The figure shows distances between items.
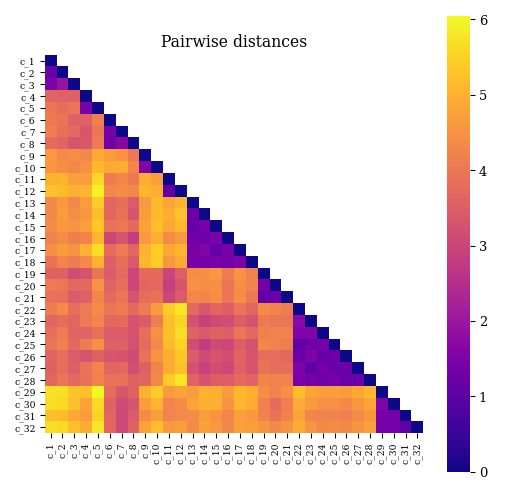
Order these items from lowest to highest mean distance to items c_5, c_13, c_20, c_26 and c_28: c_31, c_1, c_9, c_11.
c_1, c_9, c_31, c_11
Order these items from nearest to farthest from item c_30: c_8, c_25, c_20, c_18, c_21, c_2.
c_8, c_20, c_21, c_25, c_18, c_2
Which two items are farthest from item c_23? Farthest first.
c_12, c_11
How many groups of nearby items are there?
9
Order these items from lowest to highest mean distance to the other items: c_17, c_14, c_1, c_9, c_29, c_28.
c_28, c_14, c_17, c_1, c_9, c_29
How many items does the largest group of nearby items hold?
7
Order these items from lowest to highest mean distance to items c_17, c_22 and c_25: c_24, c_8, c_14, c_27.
c_27, c_24, c_14, c_8
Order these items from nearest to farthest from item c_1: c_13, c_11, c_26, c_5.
c_26, c_5, c_13, c_11
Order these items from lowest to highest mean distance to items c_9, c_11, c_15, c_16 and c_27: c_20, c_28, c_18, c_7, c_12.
c_18, c_28, c_20, c_7, c_12
